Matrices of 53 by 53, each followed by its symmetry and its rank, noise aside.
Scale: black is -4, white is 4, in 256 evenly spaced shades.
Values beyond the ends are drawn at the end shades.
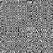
no symmetry, rank six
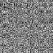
no symmetry, rank six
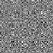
antisymmetric, rank six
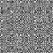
symmetric, rank six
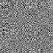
no symmetry, rank eight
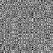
no symmetry, rank six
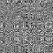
no symmetry, rank eight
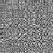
no symmetry, rank six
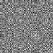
symmetric, rank six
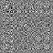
symmetric, rank six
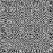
no symmetry, rank six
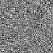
no symmetry, rank eight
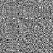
antisymmetric, rank eight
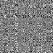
antisymmetric, rank eight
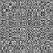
antisymmetric, rank six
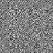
no symmetry, rank eight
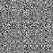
antisymmetric, rank eight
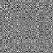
antisymmetric, rank six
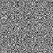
antisymmetric, rank six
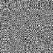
antisymmetric, rank eight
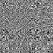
no symmetry, rank six
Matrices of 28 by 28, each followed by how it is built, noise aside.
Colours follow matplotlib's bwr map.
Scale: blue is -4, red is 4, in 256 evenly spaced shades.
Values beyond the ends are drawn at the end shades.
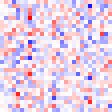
uneven columns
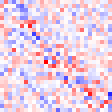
banded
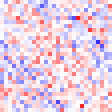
Toeplitz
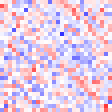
Toeplitz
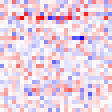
uneven rows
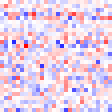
uneven rows
